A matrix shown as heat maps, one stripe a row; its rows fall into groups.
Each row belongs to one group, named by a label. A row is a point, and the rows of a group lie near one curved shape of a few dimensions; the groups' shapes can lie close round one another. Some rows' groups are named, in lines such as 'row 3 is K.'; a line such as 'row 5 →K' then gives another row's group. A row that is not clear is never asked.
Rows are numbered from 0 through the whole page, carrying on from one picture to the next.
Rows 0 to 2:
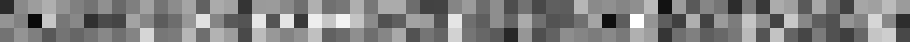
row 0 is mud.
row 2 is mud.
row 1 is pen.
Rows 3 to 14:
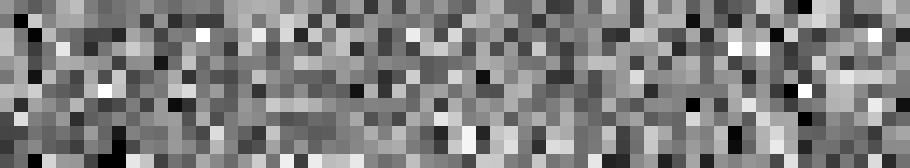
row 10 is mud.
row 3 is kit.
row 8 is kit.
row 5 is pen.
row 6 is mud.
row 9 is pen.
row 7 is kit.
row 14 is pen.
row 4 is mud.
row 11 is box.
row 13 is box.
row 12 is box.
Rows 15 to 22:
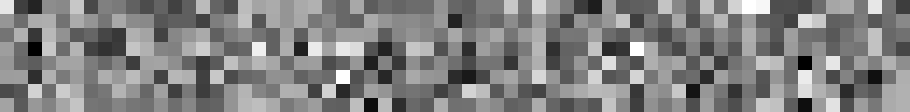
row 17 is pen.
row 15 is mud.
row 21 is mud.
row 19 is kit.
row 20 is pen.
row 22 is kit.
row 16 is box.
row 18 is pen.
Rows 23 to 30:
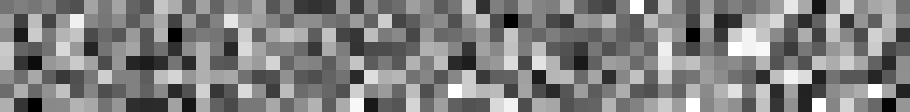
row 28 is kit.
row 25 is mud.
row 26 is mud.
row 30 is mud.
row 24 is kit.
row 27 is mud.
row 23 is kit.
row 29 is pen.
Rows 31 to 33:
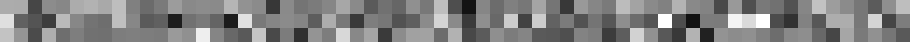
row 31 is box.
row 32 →mud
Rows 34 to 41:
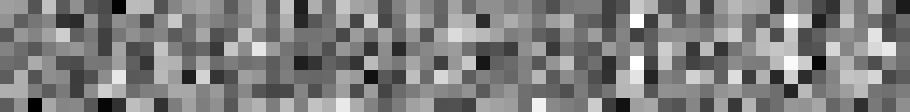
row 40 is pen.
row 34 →pen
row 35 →kit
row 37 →kit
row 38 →kit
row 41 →pen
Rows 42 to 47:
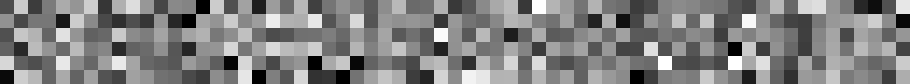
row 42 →pen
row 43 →mud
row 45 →mud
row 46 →mud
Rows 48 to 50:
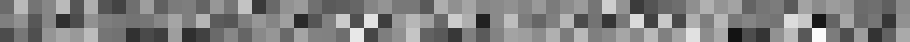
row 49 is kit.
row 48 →pen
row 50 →mud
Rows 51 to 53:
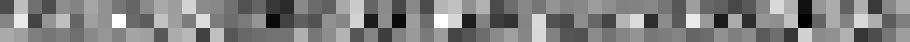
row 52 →box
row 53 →pen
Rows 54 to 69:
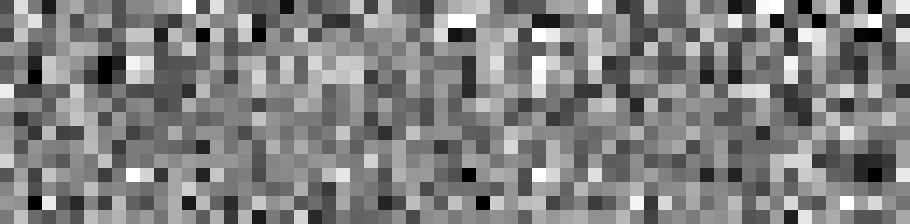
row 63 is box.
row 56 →pen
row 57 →kit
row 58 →pen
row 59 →pen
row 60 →mud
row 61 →kit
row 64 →box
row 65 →kit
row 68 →kit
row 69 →pen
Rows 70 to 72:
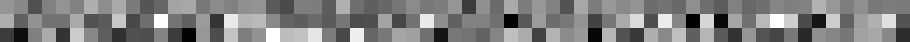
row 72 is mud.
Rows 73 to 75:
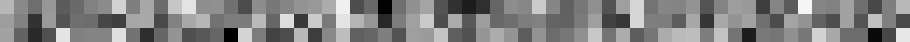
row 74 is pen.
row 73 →pen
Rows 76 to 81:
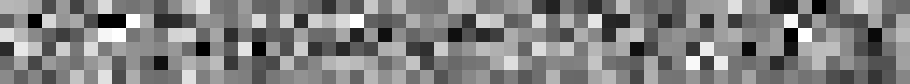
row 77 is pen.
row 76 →pen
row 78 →pen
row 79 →pen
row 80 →kit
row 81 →kit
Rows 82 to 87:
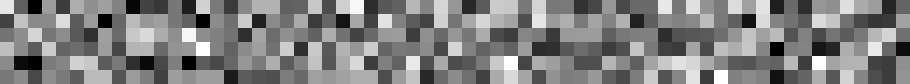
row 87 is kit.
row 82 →mud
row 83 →pen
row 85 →pen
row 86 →mud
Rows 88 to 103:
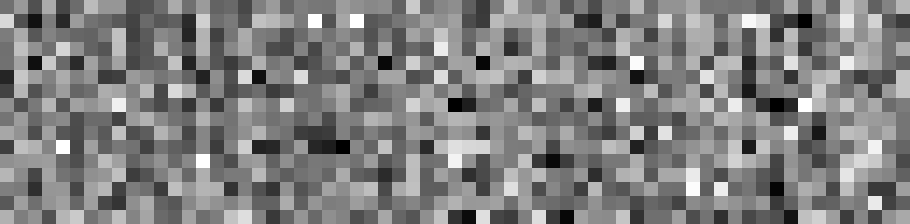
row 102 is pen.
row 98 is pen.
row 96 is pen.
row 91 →box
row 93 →pen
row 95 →box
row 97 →kit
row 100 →box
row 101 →kit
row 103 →box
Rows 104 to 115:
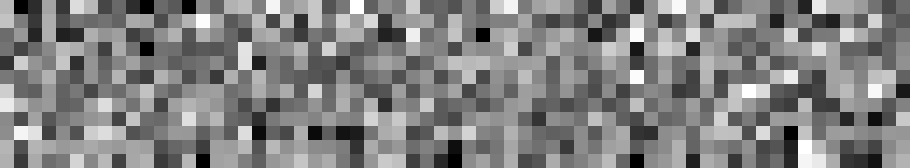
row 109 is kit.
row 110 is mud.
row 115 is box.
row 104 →mud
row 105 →pen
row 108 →pen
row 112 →kit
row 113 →pen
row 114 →box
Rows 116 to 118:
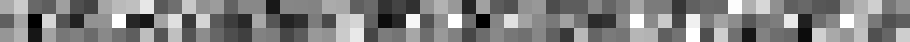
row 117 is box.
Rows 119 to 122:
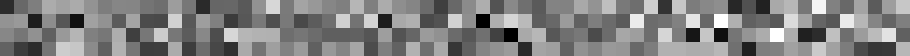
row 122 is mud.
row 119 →mud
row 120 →kit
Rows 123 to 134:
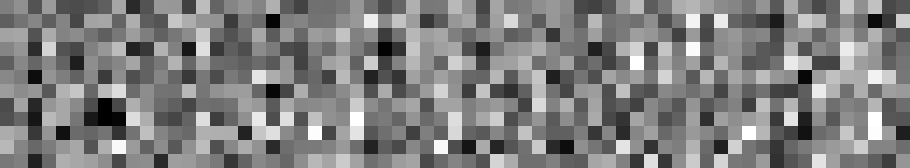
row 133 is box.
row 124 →kit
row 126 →box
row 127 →kit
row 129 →box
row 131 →pen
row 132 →mud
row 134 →kit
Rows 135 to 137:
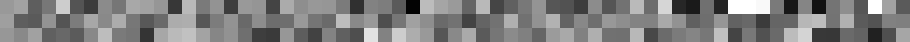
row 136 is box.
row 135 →mud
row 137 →kit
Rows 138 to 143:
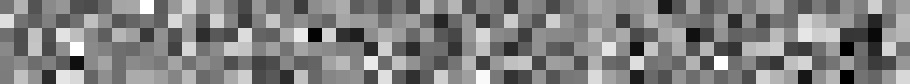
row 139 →box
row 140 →mud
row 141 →kit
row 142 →kit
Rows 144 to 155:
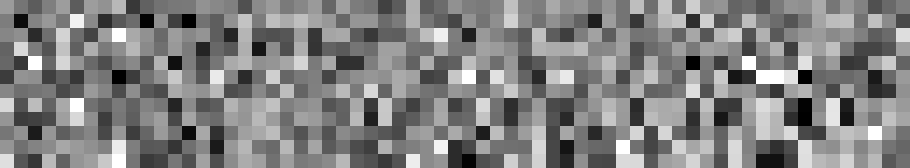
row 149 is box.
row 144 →box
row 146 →mud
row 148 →mud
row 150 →kit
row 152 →kit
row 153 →kit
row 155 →box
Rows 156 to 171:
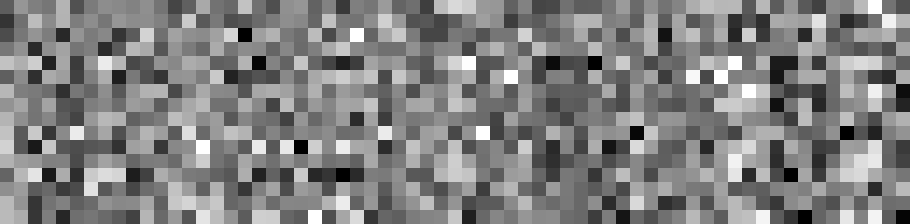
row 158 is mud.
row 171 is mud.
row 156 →pen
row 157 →mud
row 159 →pen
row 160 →pen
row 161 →kit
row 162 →mud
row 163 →pen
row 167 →pen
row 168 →pen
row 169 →box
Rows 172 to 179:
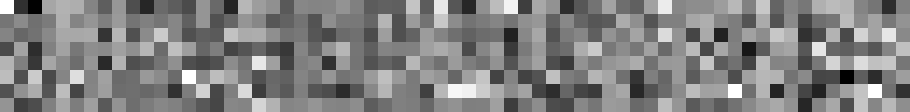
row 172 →mud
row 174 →kit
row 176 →kit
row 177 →kit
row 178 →pen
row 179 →kit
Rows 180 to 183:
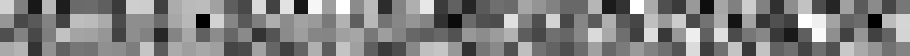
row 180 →pen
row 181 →box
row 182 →kit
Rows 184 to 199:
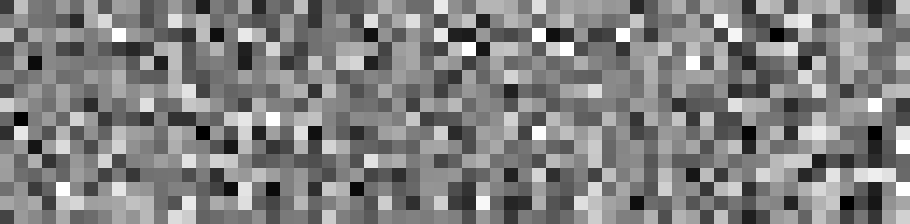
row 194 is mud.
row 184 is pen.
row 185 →kit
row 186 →box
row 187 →box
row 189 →box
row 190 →mud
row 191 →mud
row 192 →mud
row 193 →pen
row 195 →kit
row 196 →kit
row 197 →mud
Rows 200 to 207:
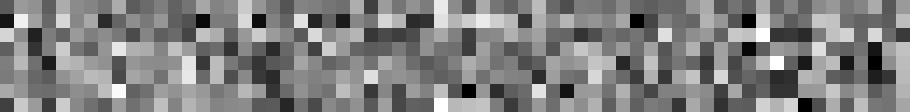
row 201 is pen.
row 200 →box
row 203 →mud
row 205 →kit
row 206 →box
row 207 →box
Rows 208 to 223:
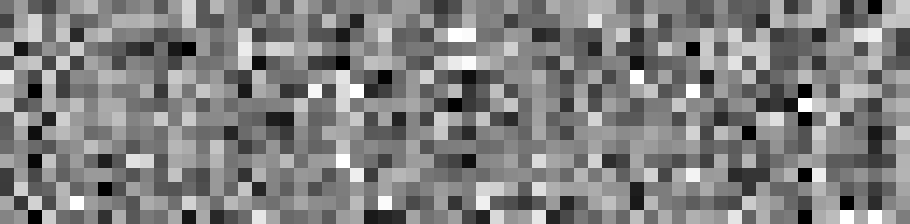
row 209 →mud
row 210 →pen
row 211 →mud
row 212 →pen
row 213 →pen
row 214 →mud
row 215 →box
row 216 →box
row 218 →box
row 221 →pen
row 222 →kit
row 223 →kit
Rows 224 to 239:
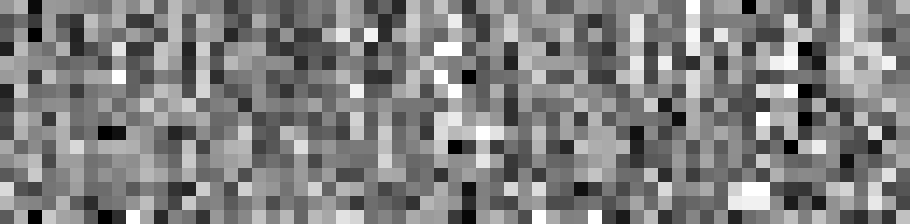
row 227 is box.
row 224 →mud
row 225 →box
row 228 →kit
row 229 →box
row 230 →box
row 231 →mud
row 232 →box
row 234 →box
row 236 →mud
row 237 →mud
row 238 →mud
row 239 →pen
